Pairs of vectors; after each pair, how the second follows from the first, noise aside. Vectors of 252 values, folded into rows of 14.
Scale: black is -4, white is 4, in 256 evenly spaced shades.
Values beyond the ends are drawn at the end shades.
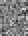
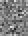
wrapped around.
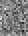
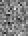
wrapped around.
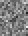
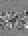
partly zeroed.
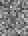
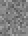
wrapped around, negated, shrunk.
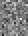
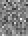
sign-scrambled.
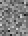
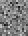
wrapped around.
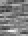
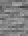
wrapped around, negated, shrunk.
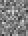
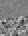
negated, partly zeroed.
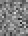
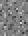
negated, partly zeroed.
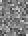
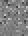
reversed, partly zeroed.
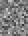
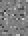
reversed, partly zeroed.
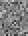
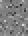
reversed, partly zeroed.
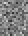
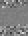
reversed, partly zeroed.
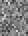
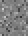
partly zeroed.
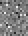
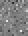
reversed, partly zeroed.
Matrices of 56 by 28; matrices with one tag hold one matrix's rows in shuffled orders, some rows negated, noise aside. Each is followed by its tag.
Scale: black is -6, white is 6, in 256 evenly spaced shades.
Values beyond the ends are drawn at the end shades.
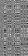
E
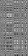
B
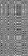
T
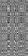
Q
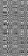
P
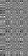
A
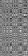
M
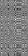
T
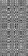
Q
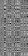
E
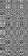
A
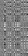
E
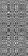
Q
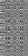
A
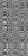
P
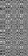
A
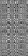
Q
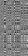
E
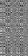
A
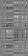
B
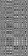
B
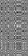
T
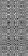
Q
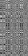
A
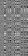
E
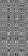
Q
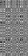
A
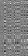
E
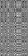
T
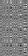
M
